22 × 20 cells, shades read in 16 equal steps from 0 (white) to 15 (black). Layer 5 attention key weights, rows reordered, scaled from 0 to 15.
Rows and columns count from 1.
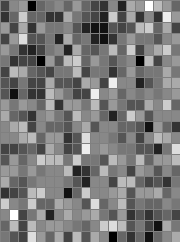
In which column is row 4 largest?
12
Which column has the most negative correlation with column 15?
4
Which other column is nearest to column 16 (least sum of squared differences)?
5
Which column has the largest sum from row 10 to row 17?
17
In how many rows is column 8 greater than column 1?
9
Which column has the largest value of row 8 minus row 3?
16
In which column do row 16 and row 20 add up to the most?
15
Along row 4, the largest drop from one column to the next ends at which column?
8
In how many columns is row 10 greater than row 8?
6
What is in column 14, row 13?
10
